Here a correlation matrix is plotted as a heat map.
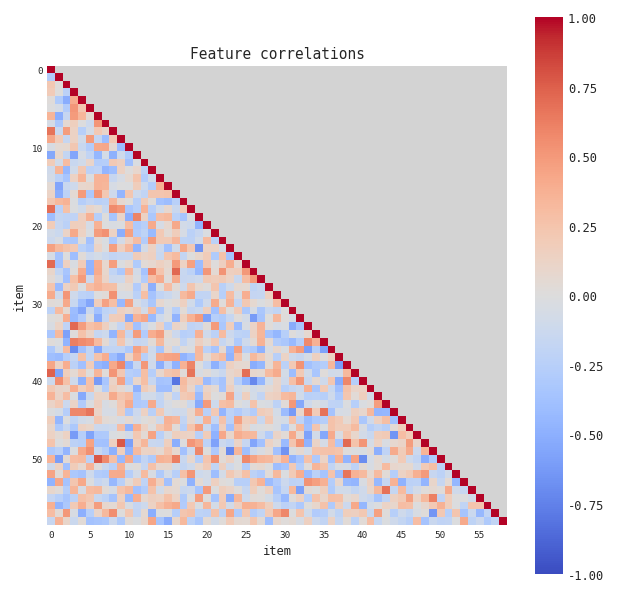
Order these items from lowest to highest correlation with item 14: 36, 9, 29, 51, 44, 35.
36, 29, 9, 51, 44, 35
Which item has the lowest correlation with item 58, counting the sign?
15
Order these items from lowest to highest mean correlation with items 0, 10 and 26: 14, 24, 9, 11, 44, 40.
40, 11, 44, 9, 24, 14
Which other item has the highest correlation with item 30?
57
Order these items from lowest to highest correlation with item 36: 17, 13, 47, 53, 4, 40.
4, 53, 13, 17, 40, 47
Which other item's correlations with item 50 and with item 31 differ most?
6
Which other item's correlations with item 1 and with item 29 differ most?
39
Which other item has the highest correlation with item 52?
38
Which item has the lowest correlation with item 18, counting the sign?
53
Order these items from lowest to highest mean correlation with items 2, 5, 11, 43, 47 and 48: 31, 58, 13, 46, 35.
35, 58, 13, 46, 31
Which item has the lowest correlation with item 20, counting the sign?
32
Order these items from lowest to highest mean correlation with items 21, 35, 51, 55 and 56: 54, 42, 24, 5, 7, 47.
47, 42, 24, 7, 54, 5
